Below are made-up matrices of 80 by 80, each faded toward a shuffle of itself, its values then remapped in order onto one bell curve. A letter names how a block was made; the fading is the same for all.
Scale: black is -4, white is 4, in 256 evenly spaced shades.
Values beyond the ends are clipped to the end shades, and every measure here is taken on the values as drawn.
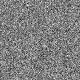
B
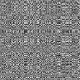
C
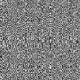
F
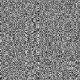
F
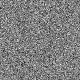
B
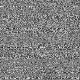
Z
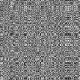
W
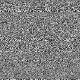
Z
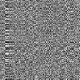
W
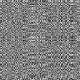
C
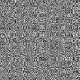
F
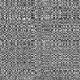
C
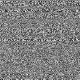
Z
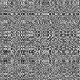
C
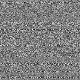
Z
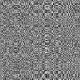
W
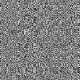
F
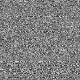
Z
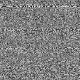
Z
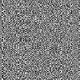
F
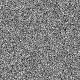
B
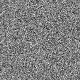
B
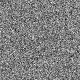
B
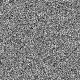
B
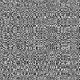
W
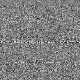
Z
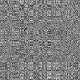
W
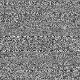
Z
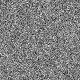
B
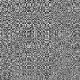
W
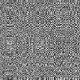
W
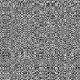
W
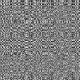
C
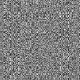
F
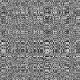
C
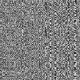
F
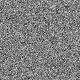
B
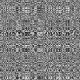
C
